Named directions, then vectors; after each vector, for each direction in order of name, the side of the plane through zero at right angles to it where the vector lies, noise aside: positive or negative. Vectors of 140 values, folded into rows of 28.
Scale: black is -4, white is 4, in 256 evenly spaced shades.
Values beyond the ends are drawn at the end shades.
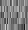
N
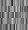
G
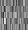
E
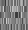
negative, positive, positive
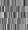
negative, negative, negative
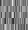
negative, negative, positive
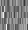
negative, negative, negative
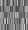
positive, negative, negative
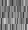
positive, positive, negative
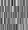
negative, positive, negative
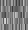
positive, negative, negative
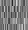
negative, positive, negative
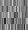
negative, negative, positive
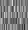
positive, negative, positive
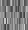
positive, negative, negative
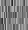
negative, positive, negative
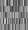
positive, negative, negative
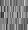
positive, positive, positive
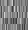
positive, negative, positive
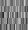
positive, positive, positive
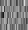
positive, positive, positive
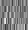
positive, positive, negative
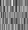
positive, negative, positive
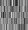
positive, negative, positive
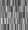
positive, negative, negative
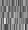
positive, positive, negative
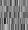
negative, negative, positive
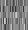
positive, negative, negative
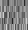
negative, negative, negative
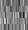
positive, negative, negative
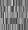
positive, negative, positive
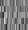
positive, positive, positive
